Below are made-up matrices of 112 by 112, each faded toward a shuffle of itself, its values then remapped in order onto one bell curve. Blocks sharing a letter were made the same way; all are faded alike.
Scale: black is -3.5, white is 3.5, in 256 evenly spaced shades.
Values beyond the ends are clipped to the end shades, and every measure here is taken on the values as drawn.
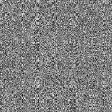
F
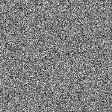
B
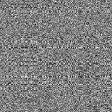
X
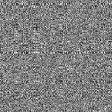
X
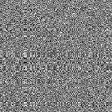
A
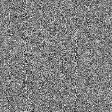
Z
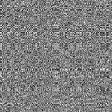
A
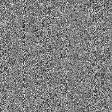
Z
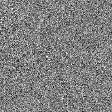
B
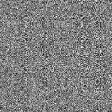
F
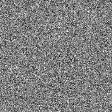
B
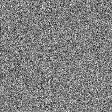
B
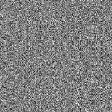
F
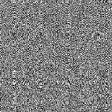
F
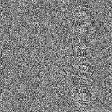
F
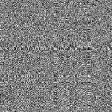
X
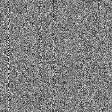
Z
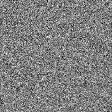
B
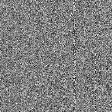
Z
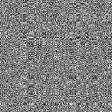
A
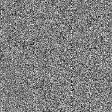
Z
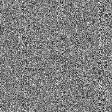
Z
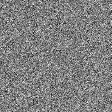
B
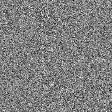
B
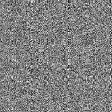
F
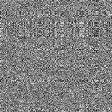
X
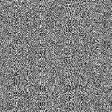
F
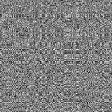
A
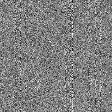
Z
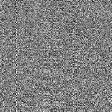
F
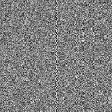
F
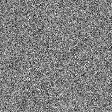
B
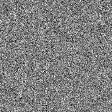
B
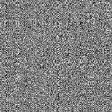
F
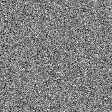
B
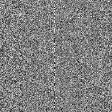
Z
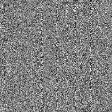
Z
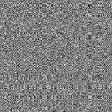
A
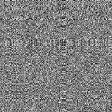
X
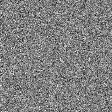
B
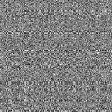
A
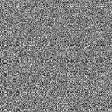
X
